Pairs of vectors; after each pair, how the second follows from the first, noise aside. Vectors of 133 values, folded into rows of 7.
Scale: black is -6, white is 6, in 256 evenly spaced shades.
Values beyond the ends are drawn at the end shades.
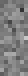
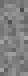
shrunk.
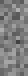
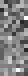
wrapped around, scaled up.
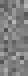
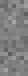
shrunk.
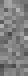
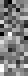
negated, scaled up.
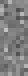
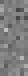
partly zeroed.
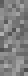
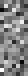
wrapped around, scaled up.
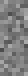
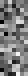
wrapped around, scaled up.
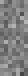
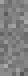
shrunk.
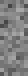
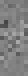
partly zeroed.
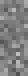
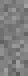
shrunk.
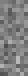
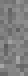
shrunk.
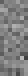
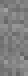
shrunk.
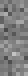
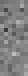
partly zeroed.
